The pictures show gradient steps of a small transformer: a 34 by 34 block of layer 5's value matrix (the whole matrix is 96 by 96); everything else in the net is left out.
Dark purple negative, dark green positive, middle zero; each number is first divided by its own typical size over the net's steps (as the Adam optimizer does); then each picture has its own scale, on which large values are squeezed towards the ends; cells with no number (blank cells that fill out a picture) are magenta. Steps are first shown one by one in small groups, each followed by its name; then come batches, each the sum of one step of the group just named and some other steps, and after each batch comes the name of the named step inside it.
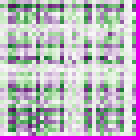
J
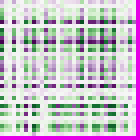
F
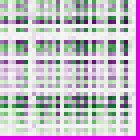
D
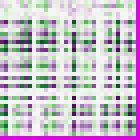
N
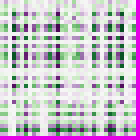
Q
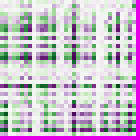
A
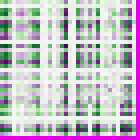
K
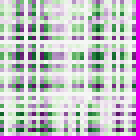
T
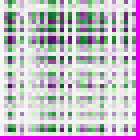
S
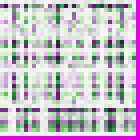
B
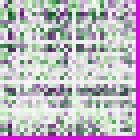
K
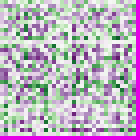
A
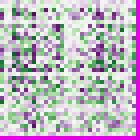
Q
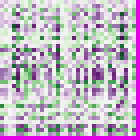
Q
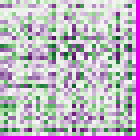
A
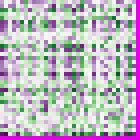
J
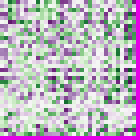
S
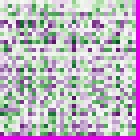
N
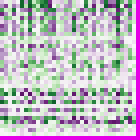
B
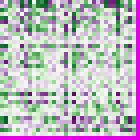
K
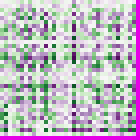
A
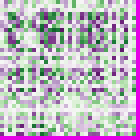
S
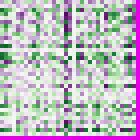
K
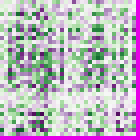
T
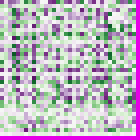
Q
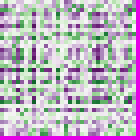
B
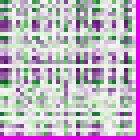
D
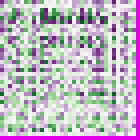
S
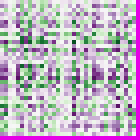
N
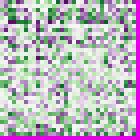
S
